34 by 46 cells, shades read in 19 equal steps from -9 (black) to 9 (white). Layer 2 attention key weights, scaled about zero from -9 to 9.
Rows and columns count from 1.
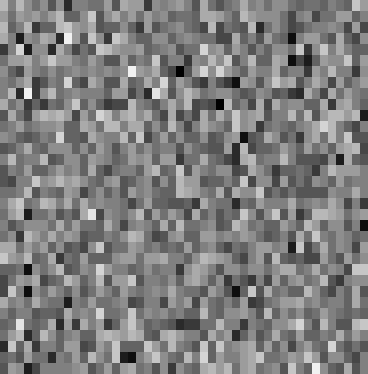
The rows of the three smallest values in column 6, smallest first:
10, 26, 8
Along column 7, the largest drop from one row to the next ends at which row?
5
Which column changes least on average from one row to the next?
27
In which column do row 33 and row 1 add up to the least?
7
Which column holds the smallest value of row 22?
3
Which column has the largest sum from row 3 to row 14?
9
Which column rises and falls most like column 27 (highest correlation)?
32
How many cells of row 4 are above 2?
8
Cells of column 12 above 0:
15
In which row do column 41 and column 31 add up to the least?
13
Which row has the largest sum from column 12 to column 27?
31
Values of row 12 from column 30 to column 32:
5 1 2
